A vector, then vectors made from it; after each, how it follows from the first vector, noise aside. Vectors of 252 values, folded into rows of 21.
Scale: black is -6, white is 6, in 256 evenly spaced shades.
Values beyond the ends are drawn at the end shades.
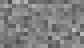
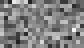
scaled up.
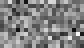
negated, scaled up.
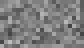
wrapped around.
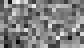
scaled up.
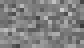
wrapped around.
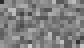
wrapped around, negated.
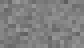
shrunk.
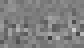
partly zeroed.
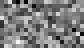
negated, scaled up.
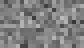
wrapped around, negated.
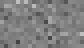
partly zeroed.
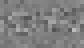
partly zeroed.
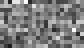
scaled up.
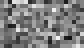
scaled up.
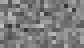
wrapped around, negated.
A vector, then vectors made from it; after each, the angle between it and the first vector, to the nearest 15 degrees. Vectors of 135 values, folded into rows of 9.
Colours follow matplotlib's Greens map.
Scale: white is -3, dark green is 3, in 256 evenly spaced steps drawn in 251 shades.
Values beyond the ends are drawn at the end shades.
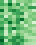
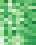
165 degrees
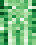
105 degrees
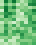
135 degrees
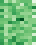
45 degrees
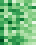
15 degrees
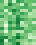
45 degrees
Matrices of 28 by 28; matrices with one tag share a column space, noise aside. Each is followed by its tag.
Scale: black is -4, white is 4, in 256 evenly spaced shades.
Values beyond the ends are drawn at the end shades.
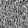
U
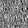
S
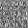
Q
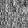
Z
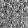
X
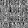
Z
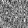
U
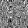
U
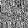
Z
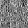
Z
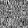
U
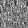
Z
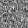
S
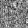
X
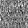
Z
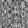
X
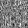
Q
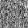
X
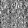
X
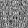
Q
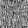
U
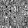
U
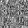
U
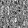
U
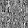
Z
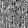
X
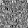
S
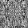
U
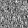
S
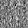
Q
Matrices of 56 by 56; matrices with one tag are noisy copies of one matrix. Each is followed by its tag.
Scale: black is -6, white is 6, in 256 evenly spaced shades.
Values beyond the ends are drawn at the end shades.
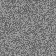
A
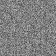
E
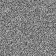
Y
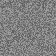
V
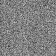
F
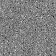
A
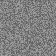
A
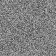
V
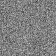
F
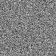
V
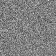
E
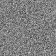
Y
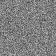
A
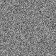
Y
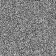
A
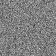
E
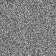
F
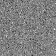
F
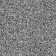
F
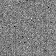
E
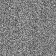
F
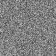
A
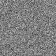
Y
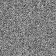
F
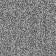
E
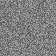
V
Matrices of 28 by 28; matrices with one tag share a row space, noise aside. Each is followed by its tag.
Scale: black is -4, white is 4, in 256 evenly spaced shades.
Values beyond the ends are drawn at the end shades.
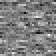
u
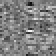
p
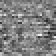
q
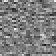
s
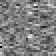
p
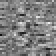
u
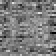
q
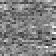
q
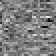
p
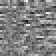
u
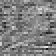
q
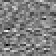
s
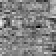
q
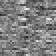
u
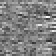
q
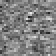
p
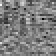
s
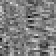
p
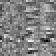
p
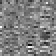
p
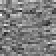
q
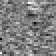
p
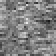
u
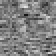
u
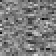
p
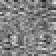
s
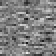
u
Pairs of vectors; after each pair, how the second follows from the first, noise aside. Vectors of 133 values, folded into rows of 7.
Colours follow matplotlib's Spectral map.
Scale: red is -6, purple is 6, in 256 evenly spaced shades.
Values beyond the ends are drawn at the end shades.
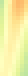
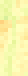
wrapped around, shrunk.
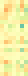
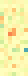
wrapped around, partly zeroed.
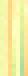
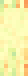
wrapped around, negated, partly zeroed.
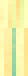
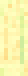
wrapped around, shrunk.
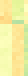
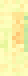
wrapped around, partly zeroed.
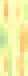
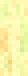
negated, shrunk.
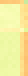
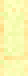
wrapped around, shrunk.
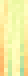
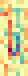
wrapped around, negated, scaled up.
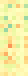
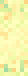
wrapped around, negated, partly zeroed.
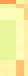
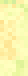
negated, shrunk.
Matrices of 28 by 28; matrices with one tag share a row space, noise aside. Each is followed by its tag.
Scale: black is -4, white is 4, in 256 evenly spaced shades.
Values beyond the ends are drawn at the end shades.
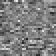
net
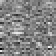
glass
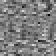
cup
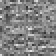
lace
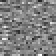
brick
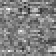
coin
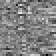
coin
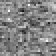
coin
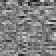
coin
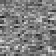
net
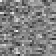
net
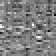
glass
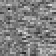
coin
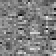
coin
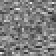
net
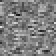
cup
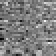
glass
